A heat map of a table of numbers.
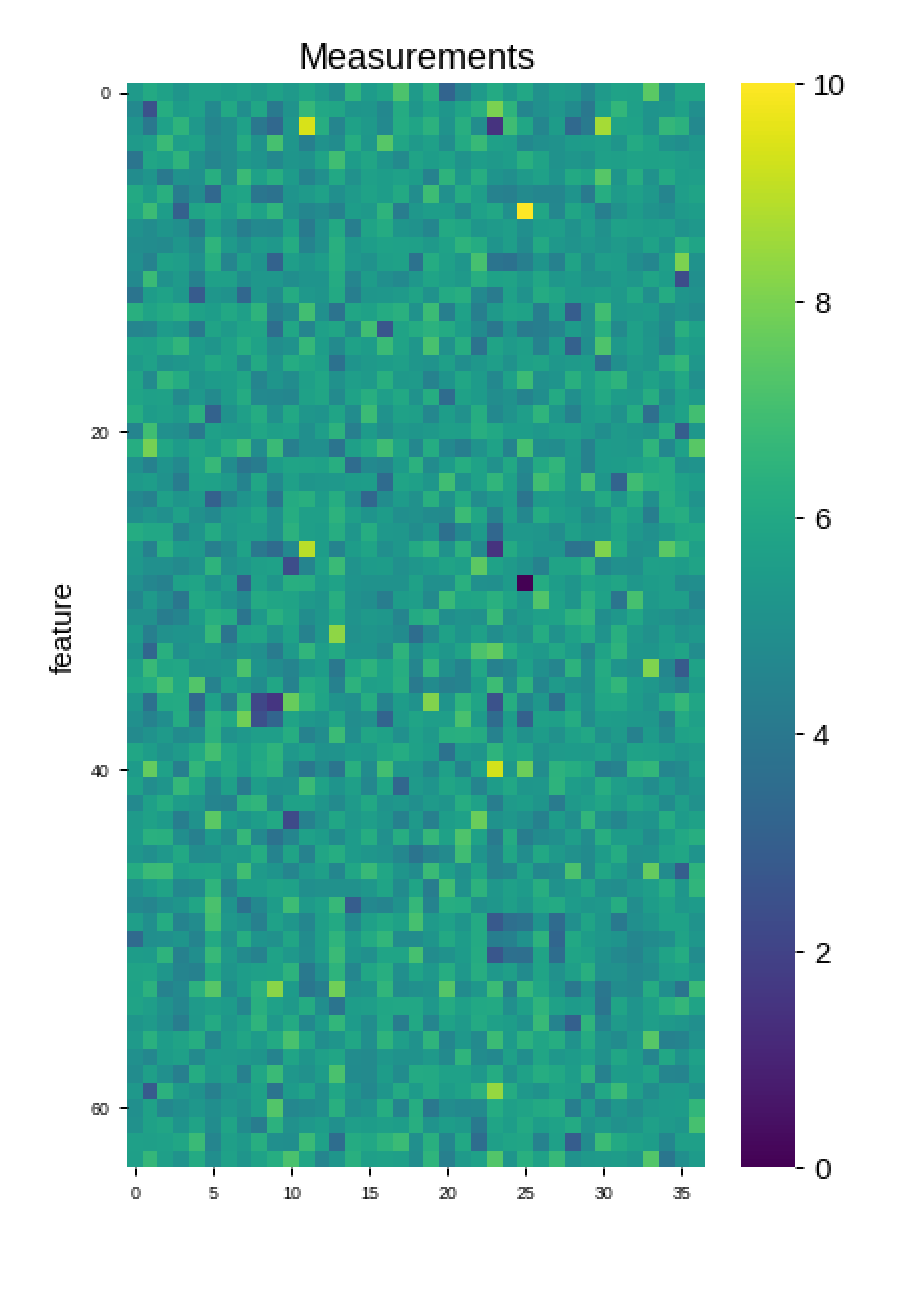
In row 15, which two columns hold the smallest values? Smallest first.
28, 22
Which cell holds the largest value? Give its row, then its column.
7, 25
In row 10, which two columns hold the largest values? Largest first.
35, 22
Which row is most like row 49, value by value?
51
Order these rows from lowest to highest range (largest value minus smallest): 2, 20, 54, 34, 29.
54, 20, 34, 29, 2
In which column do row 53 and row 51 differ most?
23
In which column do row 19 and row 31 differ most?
5
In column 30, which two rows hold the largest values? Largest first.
2, 27
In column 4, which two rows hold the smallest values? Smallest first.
12, 36
